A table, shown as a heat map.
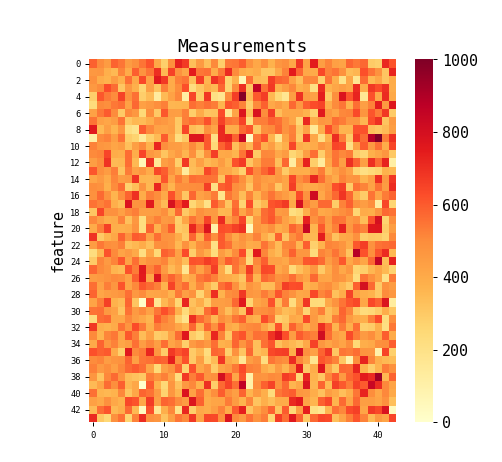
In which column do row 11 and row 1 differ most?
28
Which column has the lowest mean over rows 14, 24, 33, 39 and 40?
22
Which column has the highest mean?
21
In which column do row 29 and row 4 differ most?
13
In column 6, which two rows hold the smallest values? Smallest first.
8, 9
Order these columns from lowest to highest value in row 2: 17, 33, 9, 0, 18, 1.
1, 0, 33, 18, 17, 9
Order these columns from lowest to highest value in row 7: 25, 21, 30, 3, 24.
3, 24, 25, 21, 30
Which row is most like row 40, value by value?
27
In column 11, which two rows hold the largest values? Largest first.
17, 36
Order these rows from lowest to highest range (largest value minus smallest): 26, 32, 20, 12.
32, 26, 12, 20
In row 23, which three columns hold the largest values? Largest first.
37, 23, 41
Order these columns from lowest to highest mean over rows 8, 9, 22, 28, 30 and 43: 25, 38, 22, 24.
25, 22, 38, 24
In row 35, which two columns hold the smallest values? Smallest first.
40, 16
